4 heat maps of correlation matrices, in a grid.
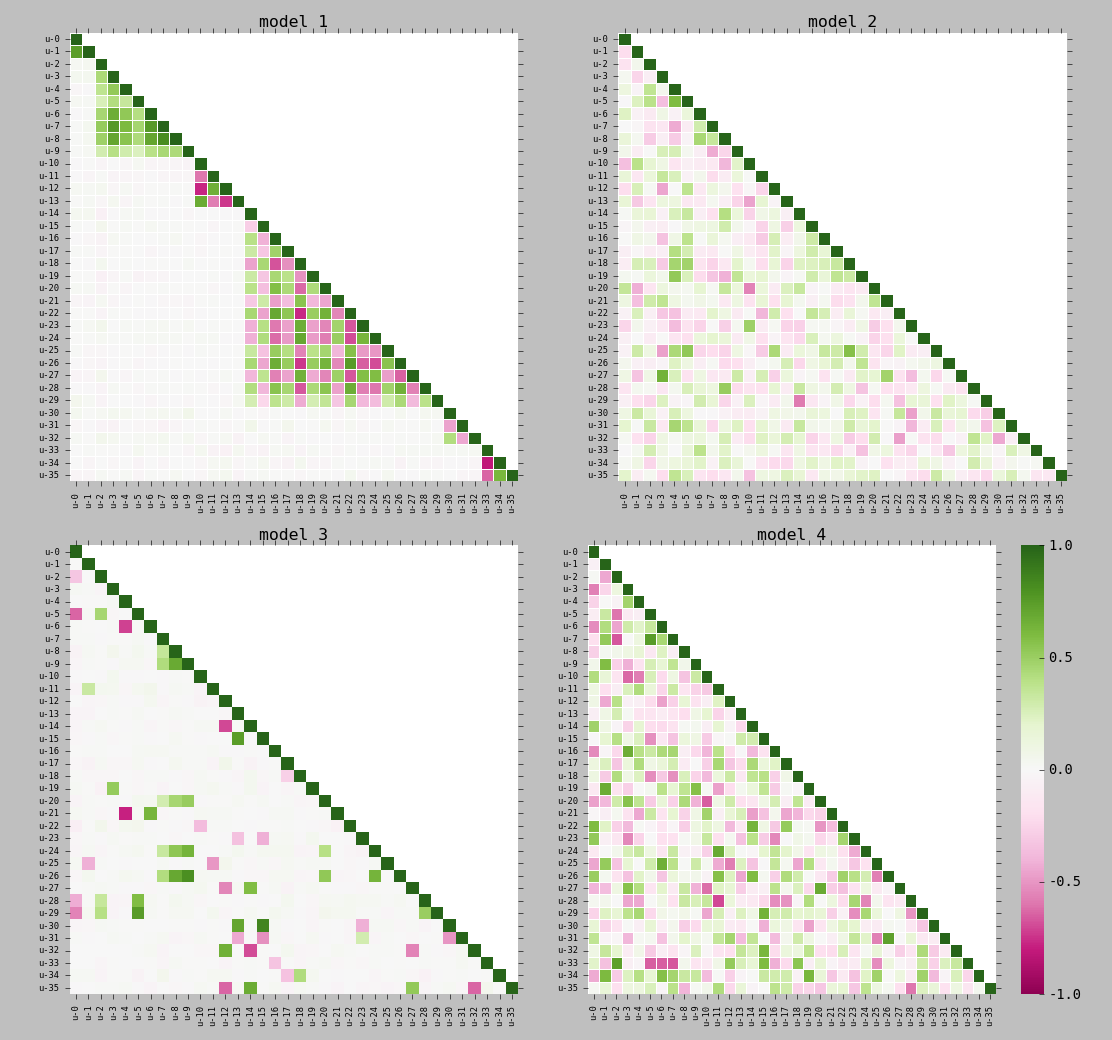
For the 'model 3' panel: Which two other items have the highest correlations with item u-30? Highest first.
u-15, u-13
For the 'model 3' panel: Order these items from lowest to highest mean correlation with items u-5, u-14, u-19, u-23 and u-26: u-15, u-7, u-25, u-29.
u-15, u-25, u-7, u-29
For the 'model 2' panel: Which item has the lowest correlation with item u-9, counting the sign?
u-7
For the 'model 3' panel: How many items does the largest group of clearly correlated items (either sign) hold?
6
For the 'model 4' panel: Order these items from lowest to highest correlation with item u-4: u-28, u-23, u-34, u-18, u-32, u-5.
u-28, u-23, u-5, u-32, u-18, u-34
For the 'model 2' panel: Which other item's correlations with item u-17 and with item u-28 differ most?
u-19
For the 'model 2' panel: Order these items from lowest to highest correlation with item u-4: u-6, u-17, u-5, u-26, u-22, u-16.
u-22, u-6, u-16, u-26, u-17, u-5
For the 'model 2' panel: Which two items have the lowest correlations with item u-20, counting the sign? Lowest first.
u-10, u-1
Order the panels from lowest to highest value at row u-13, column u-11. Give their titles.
model 1, model 4, model 3, model 2
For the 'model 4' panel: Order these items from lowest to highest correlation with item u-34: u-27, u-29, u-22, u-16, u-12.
u-12, u-22, u-27, u-16, u-29
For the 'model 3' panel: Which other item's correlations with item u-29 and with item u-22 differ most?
u-5
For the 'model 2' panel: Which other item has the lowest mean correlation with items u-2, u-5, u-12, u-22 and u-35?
u-3
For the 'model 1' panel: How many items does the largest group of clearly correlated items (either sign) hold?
16
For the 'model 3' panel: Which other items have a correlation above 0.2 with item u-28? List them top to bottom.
u-2, u-5, u-29
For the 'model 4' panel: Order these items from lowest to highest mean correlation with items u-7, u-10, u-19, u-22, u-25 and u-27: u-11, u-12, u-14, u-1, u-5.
u-12, u-11, u-14, u-5, u-1
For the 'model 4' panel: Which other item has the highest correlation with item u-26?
u-31
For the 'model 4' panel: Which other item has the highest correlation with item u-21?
u-10
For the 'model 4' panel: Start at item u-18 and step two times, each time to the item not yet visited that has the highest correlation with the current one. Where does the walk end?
u-2
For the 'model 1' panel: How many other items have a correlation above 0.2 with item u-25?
9
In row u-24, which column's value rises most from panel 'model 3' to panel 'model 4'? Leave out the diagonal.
u-11
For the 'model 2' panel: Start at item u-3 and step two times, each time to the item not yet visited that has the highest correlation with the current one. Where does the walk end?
u-21
